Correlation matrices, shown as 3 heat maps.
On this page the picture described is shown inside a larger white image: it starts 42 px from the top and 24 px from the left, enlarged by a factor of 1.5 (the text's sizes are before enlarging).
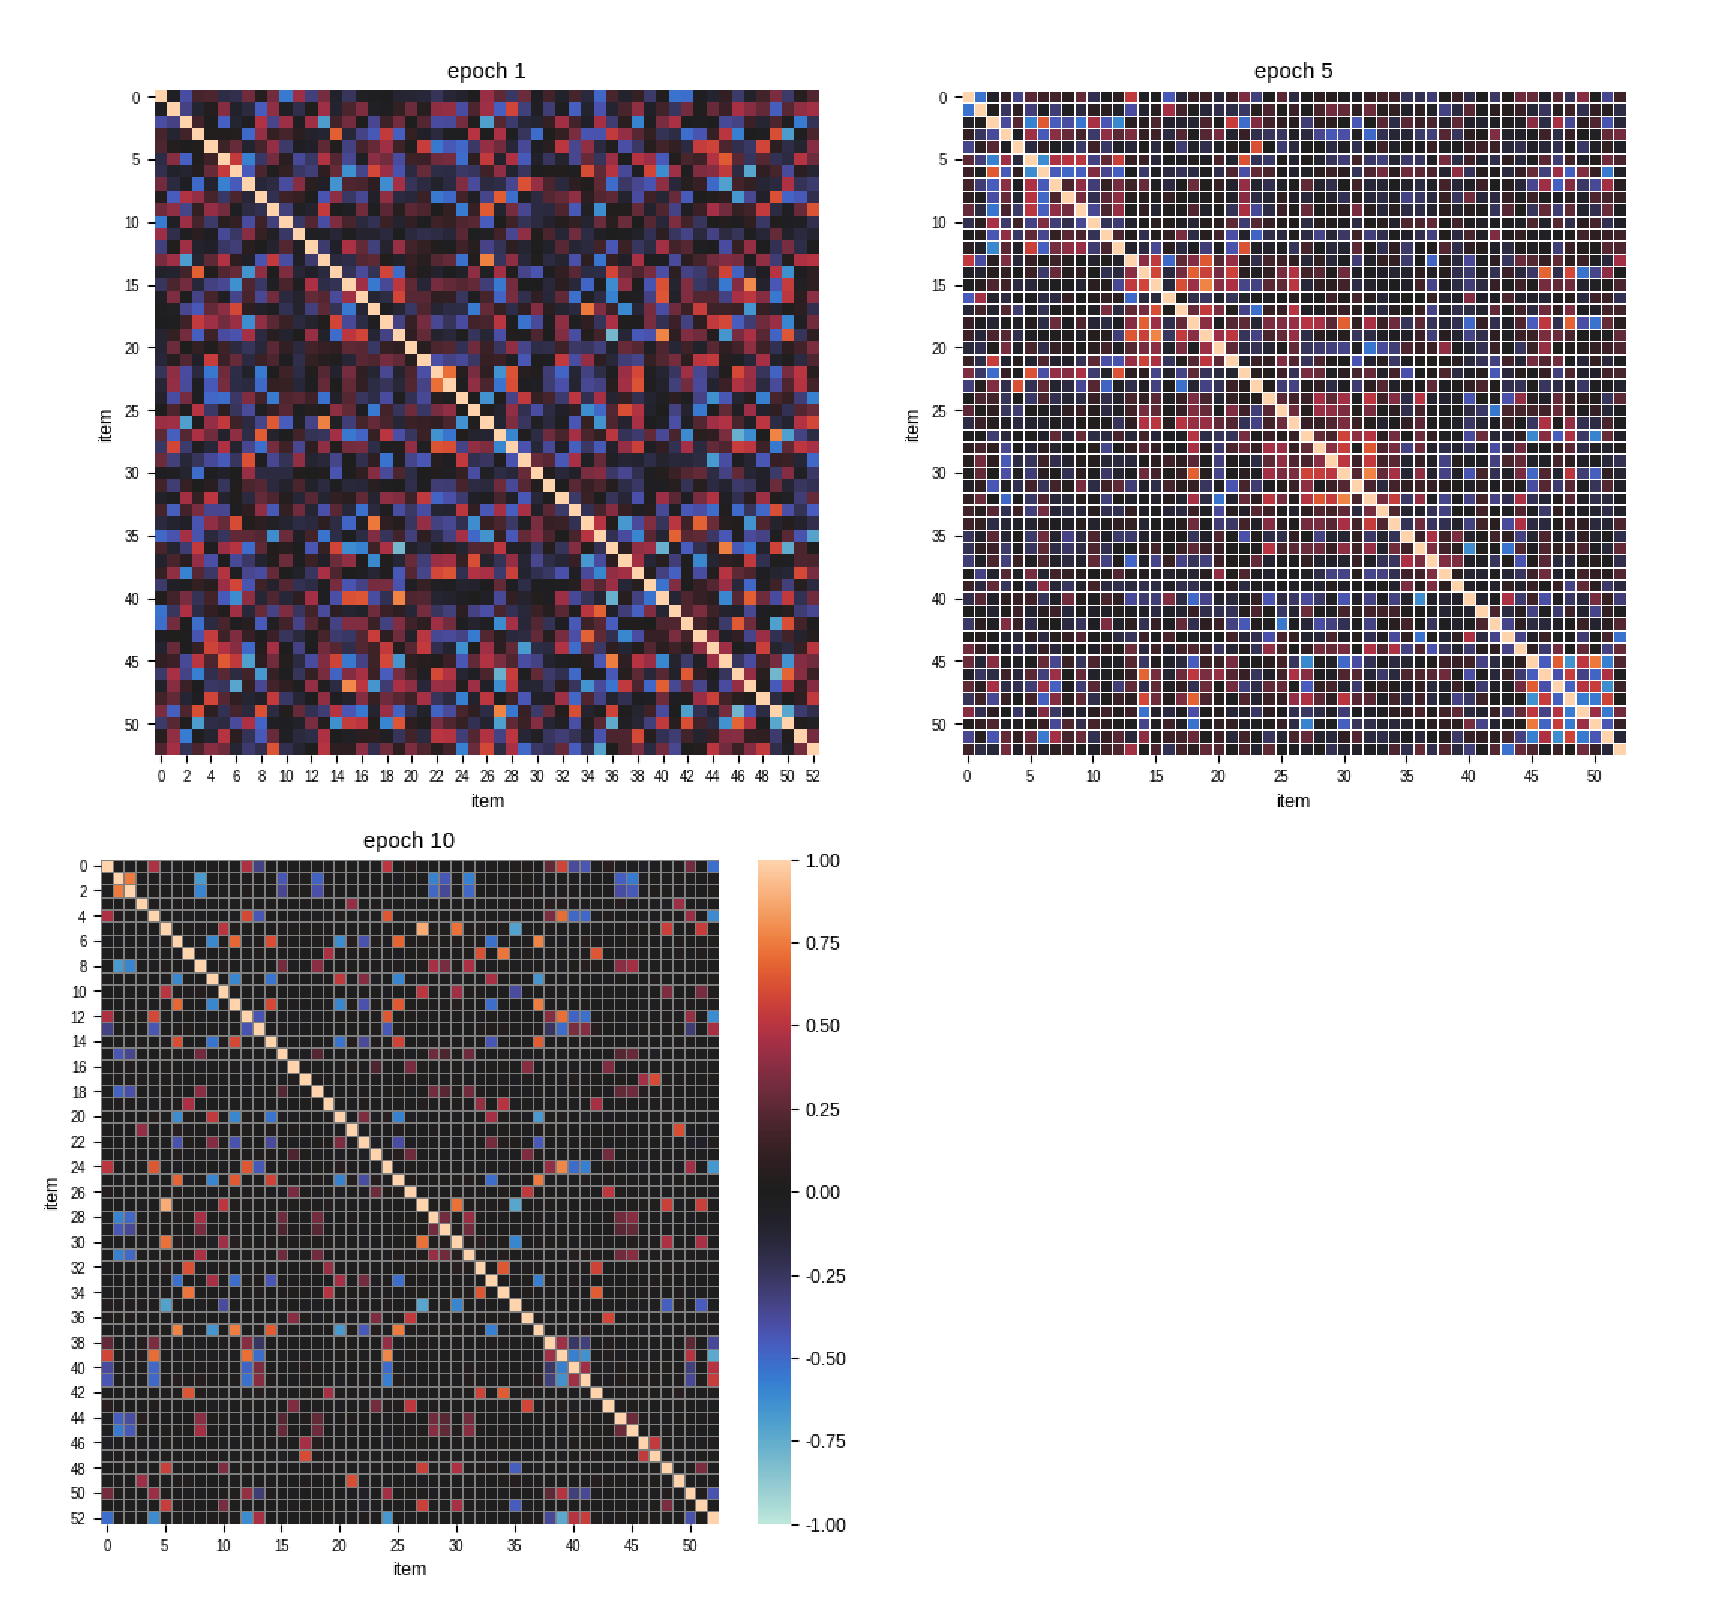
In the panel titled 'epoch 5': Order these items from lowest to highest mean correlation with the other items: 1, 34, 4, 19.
4, 1, 34, 19
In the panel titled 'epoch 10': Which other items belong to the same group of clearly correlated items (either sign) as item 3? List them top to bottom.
21, 49
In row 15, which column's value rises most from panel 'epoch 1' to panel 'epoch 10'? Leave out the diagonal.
45
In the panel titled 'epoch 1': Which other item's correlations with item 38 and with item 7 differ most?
45
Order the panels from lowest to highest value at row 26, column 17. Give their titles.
epoch 10, epoch 1, epoch 5
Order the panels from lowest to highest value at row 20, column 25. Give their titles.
epoch 10, epoch 5, epoch 1
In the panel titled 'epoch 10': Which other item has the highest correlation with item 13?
52
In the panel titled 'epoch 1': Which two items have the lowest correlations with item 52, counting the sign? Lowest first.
35, 24
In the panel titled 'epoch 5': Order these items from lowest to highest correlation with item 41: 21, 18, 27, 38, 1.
21, 38, 1, 18, 27
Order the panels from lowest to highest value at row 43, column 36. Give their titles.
epoch 5, epoch 1, epoch 10
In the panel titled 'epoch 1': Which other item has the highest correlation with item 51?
38
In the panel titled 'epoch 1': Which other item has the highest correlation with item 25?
37
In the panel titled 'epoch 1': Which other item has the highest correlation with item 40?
19
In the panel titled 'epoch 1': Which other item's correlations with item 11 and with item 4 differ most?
44
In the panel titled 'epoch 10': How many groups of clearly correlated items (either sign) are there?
8
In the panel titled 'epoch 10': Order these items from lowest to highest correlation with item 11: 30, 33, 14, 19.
33, 19, 30, 14
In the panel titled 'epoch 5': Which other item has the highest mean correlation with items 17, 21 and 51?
14
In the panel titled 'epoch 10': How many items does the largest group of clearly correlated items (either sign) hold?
11
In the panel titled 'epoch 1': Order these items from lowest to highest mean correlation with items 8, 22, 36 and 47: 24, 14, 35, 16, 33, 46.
35, 16, 46, 24, 33, 14
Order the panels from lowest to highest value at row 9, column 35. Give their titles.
epoch 1, epoch 5, epoch 10
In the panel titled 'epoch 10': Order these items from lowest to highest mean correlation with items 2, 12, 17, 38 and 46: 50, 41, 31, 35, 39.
41, 31, 35, 50, 39
